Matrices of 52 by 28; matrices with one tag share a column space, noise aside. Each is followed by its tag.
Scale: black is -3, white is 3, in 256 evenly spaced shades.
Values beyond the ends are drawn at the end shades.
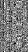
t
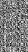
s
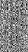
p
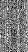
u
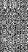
u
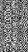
t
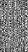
t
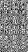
p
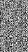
t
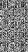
t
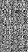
p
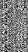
u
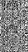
p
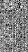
u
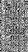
p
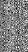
p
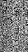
p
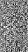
s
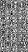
t
